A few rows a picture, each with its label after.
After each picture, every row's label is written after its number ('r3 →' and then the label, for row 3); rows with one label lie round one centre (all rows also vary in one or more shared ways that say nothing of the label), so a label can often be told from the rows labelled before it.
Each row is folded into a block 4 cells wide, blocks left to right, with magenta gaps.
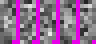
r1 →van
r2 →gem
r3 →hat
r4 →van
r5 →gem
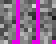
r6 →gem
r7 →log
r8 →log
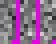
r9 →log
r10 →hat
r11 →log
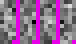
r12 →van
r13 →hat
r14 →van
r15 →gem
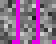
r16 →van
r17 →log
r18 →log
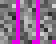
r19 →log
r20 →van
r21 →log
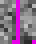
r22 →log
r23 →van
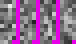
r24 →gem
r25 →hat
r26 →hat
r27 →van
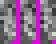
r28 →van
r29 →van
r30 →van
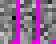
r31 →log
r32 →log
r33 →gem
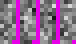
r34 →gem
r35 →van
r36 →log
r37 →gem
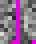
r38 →log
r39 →van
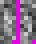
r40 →van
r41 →log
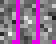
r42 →hat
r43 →van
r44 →log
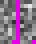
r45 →hat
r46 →gem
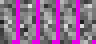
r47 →van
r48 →gem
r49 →van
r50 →van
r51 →gem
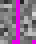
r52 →gem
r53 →hat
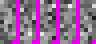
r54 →van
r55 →hat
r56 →log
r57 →gem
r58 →log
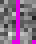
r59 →hat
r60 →log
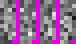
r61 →van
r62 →hat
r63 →hat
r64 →log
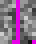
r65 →log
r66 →van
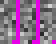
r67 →hat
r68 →log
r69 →gem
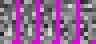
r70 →hat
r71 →hat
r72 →hat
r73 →gem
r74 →gem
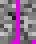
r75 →log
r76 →van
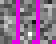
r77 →van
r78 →hat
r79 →gem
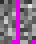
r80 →hat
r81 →gem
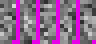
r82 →log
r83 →van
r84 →gem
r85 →log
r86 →van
